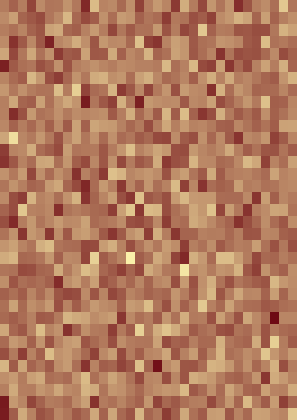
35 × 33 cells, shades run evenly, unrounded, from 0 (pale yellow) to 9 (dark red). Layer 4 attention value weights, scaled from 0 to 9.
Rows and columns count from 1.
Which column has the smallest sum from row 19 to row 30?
18
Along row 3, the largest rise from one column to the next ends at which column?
24
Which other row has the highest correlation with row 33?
23
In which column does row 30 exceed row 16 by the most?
20
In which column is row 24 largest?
7
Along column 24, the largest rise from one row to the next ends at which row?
8
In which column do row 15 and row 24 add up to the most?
12
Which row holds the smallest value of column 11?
22
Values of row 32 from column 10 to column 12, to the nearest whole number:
2 5 4
